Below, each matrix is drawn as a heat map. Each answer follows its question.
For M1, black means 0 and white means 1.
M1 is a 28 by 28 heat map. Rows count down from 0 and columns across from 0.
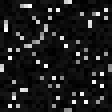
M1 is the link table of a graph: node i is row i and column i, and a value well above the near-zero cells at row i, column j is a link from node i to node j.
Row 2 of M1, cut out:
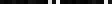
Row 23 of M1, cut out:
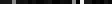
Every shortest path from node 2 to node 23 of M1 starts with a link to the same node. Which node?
node 14
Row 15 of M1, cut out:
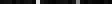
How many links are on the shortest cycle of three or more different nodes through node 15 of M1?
4
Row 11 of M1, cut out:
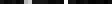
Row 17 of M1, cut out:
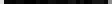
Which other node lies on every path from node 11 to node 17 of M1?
node 16
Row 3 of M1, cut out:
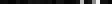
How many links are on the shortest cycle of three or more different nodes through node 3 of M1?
3
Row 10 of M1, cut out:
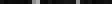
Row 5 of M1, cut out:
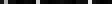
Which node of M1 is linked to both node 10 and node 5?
node 9
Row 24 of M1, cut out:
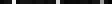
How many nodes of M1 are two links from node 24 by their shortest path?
5
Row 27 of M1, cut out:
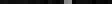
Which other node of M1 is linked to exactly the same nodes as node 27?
node 0
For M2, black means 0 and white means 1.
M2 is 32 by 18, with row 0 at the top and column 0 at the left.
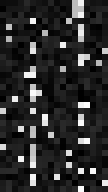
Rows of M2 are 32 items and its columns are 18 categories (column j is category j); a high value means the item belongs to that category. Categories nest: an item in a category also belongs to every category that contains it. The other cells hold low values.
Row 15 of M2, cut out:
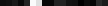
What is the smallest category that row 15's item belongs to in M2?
6
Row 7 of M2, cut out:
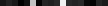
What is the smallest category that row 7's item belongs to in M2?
10
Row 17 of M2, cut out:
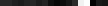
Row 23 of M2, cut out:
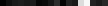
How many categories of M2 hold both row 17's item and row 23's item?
2
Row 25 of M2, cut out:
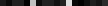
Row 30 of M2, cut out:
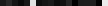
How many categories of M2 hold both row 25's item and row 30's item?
1
